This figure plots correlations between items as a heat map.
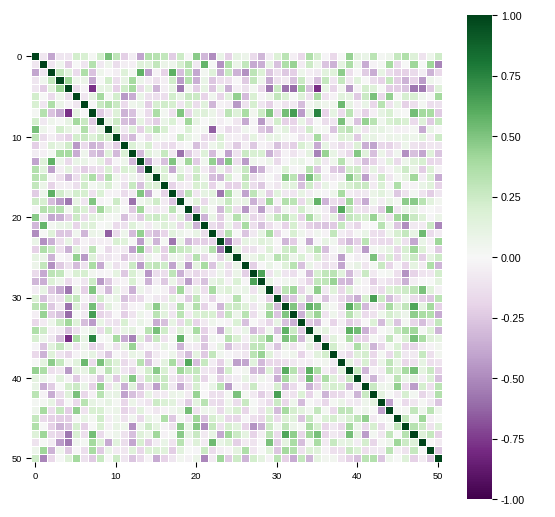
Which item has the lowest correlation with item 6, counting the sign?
25
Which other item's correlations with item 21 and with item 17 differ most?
26
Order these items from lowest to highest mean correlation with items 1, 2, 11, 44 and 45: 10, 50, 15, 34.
50, 10, 15, 34
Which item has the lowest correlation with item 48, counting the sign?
4
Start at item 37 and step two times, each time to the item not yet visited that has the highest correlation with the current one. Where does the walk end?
27
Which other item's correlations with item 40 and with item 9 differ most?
22
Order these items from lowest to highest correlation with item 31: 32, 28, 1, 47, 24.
28, 24, 1, 32, 47
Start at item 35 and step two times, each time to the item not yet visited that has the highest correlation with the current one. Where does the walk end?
32
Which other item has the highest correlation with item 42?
30
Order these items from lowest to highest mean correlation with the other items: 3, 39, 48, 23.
23, 3, 48, 39
